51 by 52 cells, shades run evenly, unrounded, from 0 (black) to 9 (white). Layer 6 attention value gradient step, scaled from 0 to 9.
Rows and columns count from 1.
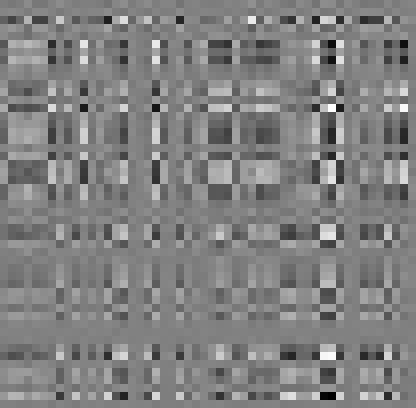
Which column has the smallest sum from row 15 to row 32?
51
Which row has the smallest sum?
6
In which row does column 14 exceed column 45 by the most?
50
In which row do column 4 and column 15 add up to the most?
3
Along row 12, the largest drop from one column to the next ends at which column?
43
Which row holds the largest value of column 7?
14
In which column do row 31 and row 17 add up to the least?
42
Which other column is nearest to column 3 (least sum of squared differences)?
30
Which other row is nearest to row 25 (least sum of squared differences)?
24
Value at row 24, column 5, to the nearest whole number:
5
